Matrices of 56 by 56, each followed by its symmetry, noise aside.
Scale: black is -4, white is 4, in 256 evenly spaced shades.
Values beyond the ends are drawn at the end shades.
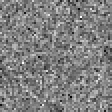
symmetric.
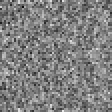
mirrored top to bottom.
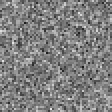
symmetric across the other diagonal.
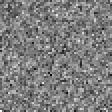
symmetric.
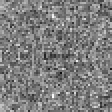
mirrored top to bottom.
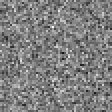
mirrored top to bottom.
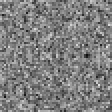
mirrored top to bottom.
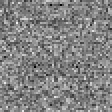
mirrored left to right.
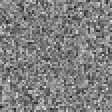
symmetric.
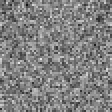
mirrored left to right.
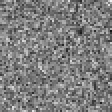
symmetric across the other diagonal.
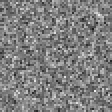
symmetric across the other diagonal.
